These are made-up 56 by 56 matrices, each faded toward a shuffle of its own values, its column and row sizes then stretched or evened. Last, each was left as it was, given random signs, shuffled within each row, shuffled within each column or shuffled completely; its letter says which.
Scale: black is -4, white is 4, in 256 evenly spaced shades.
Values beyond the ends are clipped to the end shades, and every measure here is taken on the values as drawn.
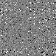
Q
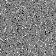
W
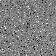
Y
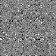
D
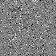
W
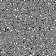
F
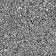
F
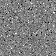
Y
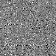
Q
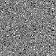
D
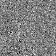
Q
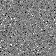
Y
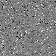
Y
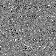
F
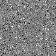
W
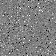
Y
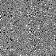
D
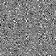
D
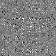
D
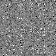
Q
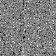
W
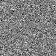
F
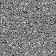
F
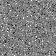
Y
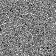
Y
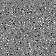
F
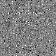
Q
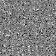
Q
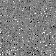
Q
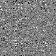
D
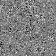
W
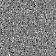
W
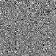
D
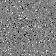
F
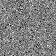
Y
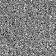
Y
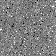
Y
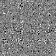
Q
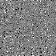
Q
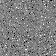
Y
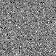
F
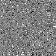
D
